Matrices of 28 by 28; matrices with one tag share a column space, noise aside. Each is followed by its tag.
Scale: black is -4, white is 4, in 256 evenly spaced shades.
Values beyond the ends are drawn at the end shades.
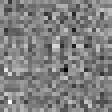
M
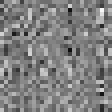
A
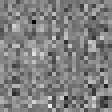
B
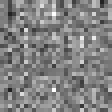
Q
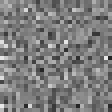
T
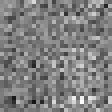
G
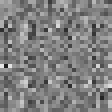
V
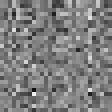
Q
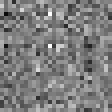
M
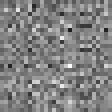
V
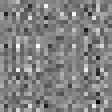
M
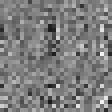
B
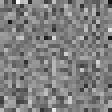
G
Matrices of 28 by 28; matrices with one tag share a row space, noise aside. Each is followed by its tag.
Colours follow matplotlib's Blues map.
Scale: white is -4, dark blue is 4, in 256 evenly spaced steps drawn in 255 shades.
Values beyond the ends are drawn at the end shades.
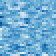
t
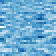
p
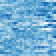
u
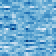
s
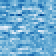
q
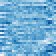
u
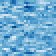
s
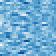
t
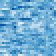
q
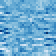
p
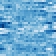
u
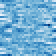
u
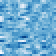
t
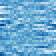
u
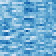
s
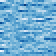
p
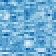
s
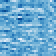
q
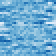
u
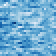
q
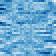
u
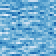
q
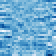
u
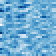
t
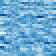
p
